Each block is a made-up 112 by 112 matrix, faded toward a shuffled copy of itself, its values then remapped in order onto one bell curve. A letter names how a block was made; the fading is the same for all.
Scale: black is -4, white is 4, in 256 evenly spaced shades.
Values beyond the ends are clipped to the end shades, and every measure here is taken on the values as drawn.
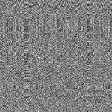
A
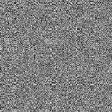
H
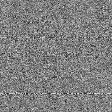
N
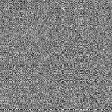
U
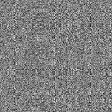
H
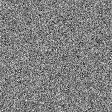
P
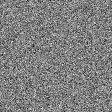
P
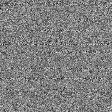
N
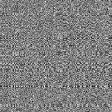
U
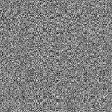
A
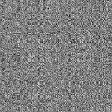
A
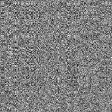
H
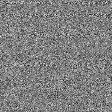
N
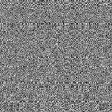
U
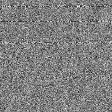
N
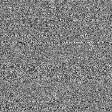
N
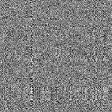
H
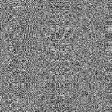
A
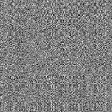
A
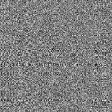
H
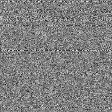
N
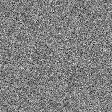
P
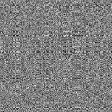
U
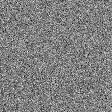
P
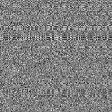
U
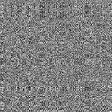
H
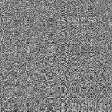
H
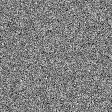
P
